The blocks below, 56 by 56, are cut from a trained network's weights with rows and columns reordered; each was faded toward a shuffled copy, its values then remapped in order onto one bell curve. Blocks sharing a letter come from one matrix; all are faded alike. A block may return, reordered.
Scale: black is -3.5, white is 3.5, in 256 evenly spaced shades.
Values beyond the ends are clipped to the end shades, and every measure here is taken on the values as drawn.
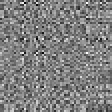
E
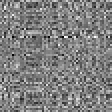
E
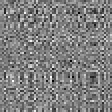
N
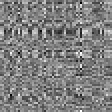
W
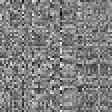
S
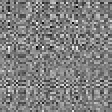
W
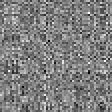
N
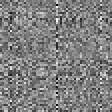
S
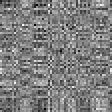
N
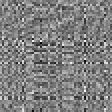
W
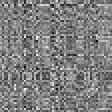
W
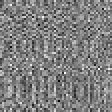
N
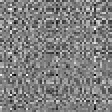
W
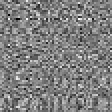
E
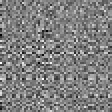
W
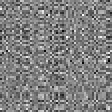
N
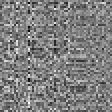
S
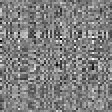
W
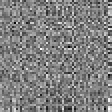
N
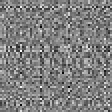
W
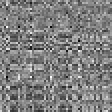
W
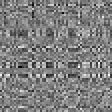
S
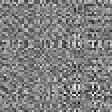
E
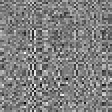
N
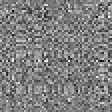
E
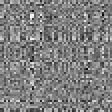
W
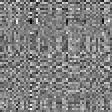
W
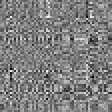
W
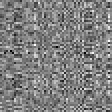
N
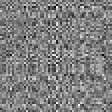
N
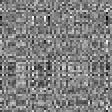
W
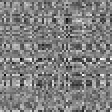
S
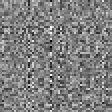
S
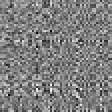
W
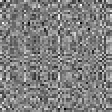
N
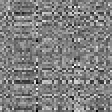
W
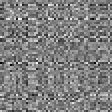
S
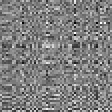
W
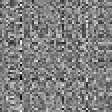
S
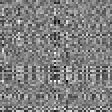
W
